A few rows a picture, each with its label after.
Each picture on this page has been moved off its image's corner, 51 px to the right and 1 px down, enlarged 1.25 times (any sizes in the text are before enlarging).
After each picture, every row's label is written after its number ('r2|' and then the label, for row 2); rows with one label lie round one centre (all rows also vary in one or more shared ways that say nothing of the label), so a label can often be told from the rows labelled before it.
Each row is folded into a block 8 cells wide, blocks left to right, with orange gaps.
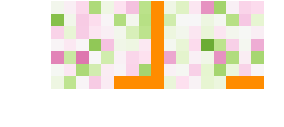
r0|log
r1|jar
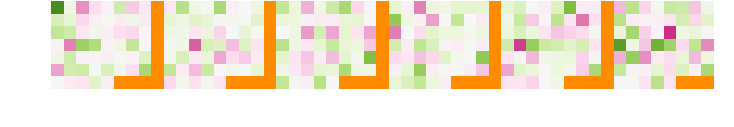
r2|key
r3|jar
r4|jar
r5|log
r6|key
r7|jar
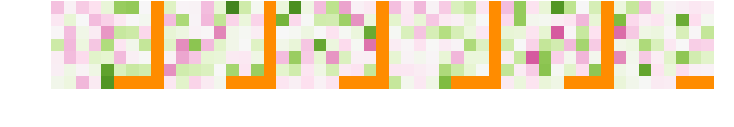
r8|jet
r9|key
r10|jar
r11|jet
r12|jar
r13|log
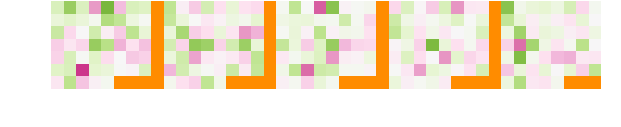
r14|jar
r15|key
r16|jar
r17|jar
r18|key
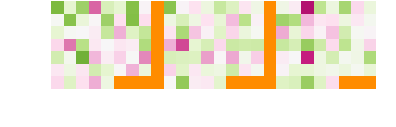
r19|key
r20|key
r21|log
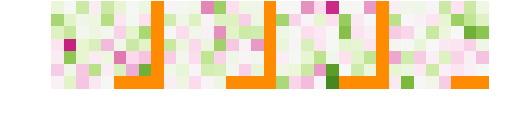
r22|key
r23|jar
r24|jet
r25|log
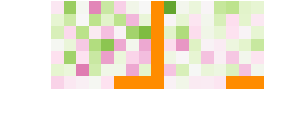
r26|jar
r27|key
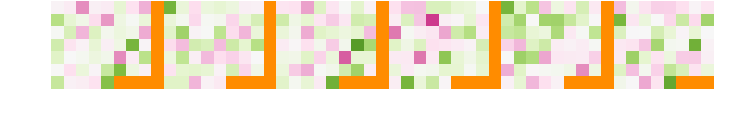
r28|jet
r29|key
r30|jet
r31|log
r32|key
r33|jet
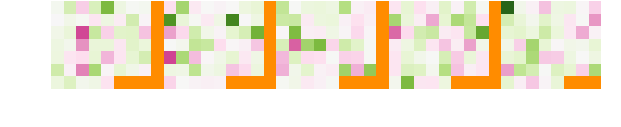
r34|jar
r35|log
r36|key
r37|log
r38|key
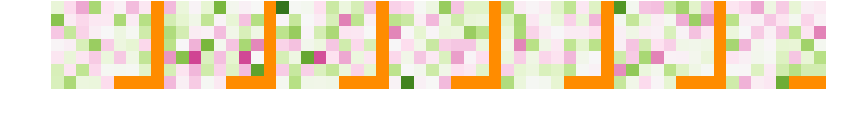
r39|log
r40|jar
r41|key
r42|log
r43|key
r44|key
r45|jet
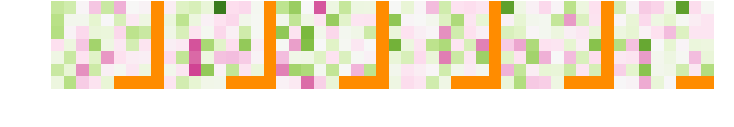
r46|jar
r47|jar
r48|key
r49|jar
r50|key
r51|key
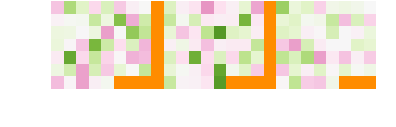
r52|jar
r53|jet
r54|key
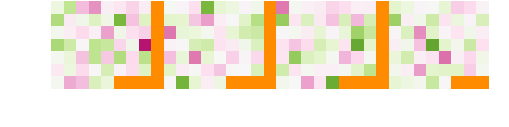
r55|jar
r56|log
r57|jet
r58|jar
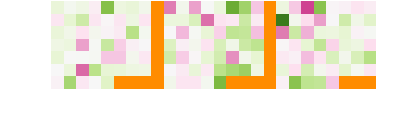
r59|jar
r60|jet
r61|log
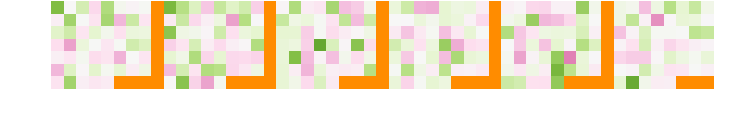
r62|key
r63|key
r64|jar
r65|jar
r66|jet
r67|log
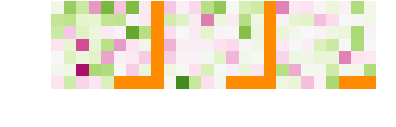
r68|jar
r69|log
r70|jet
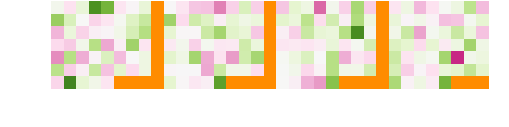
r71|log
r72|jet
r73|jet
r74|jet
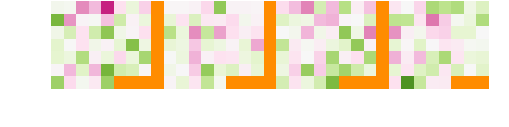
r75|jet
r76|jar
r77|jet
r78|log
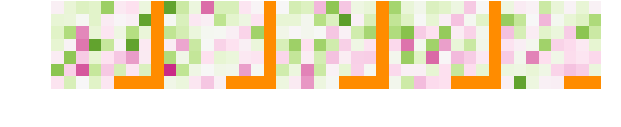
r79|jar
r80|key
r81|jar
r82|key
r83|log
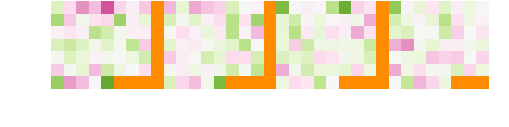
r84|jet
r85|jet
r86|key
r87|key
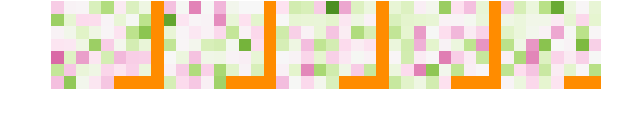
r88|log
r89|jet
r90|jar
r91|jar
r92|jar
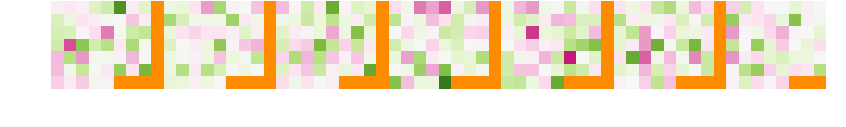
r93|key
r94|jar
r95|jar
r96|jet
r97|jet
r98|jar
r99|log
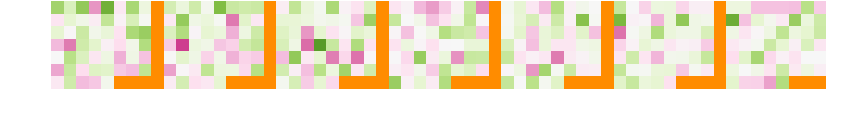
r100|key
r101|key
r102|jar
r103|jet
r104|jar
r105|log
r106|jet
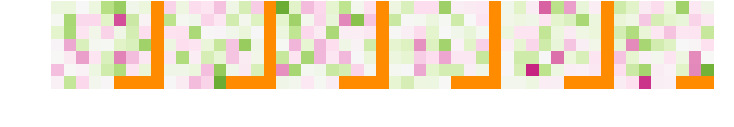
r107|key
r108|jet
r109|key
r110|jar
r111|jar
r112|key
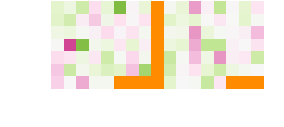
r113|key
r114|jar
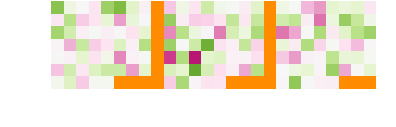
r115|key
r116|log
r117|log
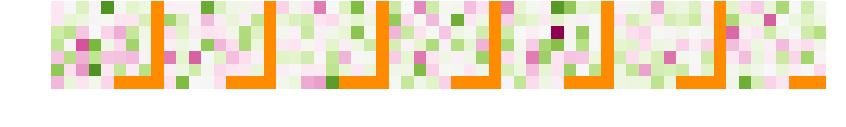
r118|jar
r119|log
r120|jet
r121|log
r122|jar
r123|jar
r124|log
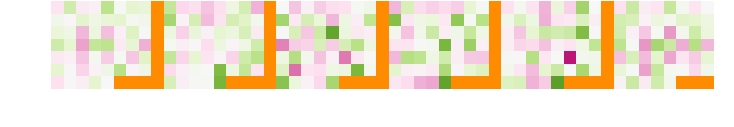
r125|jar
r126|jet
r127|jet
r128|jet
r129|jet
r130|jar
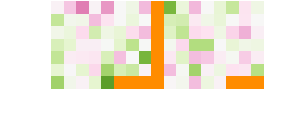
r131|jet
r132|key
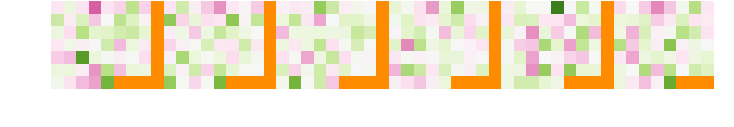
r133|jet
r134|jet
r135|log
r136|key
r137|jar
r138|jet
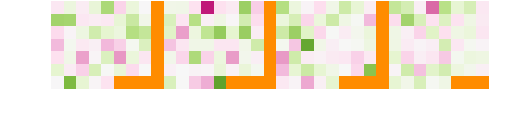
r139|log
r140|jet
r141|key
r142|jar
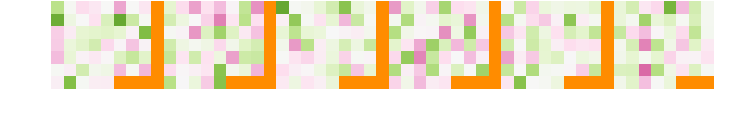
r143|log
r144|jet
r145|key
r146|jar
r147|log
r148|jar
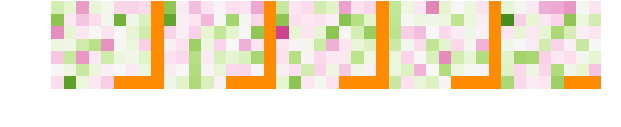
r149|log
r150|log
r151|log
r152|jar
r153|jet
